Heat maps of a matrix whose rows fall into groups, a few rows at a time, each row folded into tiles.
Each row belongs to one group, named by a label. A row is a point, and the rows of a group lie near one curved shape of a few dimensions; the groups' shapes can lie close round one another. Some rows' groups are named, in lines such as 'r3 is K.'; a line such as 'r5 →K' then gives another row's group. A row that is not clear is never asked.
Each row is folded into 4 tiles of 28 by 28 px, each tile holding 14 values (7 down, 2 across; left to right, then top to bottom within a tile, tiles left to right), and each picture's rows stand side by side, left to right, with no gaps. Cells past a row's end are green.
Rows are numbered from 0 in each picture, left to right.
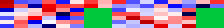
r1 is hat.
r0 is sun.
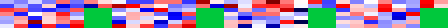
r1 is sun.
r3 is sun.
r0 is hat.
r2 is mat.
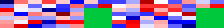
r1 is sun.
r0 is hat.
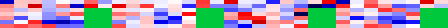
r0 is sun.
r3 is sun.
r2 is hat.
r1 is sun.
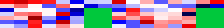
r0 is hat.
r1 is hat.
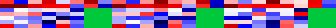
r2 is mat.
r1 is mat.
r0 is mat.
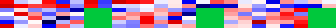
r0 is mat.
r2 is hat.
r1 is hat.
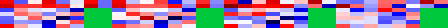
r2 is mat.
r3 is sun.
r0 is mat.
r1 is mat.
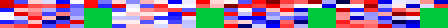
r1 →sun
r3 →sun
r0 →mat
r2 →mat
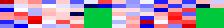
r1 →hat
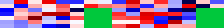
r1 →hat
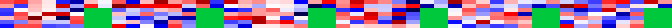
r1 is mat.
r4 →hat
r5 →sun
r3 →hat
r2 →hat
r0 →mat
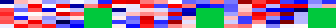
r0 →sun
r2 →hat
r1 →hat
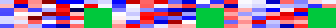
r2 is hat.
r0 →mat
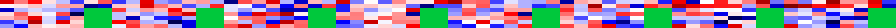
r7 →mat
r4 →hat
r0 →hat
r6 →mat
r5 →sun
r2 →hat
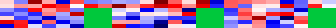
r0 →sun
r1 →mat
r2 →mat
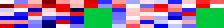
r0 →mat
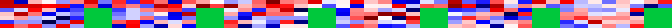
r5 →hat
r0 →mat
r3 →mat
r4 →sun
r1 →sun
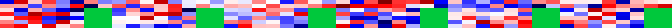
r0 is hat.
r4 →hat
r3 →mat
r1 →mat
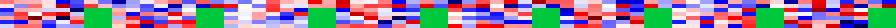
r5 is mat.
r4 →sun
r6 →hat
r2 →sun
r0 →mat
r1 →hat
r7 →sun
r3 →mat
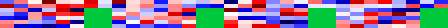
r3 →hat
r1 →hat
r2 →sun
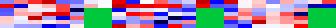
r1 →mat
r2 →hat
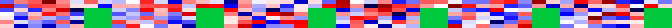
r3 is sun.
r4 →sun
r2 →hat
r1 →sun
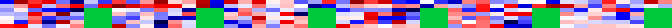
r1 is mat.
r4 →sun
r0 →hat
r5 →sun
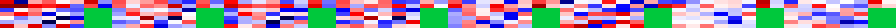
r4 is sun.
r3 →mat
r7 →sun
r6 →sun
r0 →mat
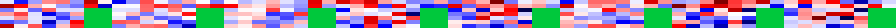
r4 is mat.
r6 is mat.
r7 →mat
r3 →hat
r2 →sun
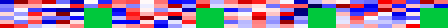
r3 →sun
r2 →hat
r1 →mat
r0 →hat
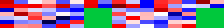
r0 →mat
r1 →sun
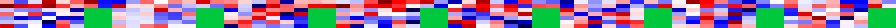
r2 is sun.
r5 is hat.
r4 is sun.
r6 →hat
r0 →mat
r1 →sun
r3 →mat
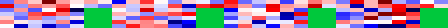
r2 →sun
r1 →sun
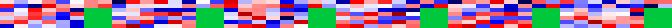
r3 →hat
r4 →hat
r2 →mat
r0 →sun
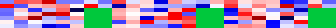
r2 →mat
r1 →hat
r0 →mat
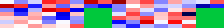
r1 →hat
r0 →sun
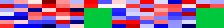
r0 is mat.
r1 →sun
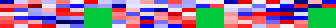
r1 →hat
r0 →sun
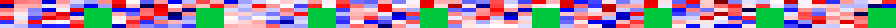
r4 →sun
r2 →sun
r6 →mat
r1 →sun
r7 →hat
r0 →hat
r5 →sun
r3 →sun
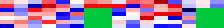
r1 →mat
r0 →sun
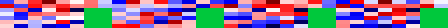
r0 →mat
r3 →mat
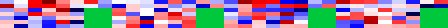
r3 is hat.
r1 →hat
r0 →mat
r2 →hat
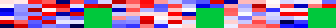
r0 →sun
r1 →hat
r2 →sun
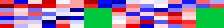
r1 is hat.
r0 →mat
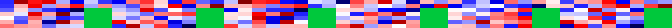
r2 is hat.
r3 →hat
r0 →hat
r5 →sun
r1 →sun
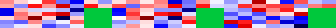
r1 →mat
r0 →mat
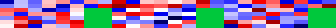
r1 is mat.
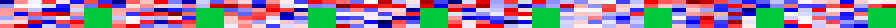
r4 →sun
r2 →sun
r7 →sun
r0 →hat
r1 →hat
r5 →sun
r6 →hat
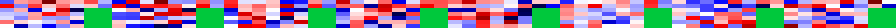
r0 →mat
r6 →hat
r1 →mat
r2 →mat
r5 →sun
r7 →sun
